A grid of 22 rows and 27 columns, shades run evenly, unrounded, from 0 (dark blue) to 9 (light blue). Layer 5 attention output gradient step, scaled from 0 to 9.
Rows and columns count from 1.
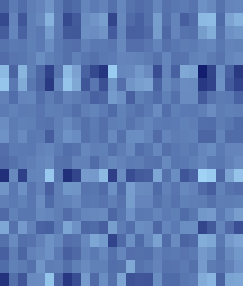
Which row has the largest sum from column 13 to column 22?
6
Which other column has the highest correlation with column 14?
4
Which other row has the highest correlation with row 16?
15
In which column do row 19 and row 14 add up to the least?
13
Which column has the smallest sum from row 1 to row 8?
12
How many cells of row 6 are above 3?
20
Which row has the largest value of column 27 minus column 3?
14
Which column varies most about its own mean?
23
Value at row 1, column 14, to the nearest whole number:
5
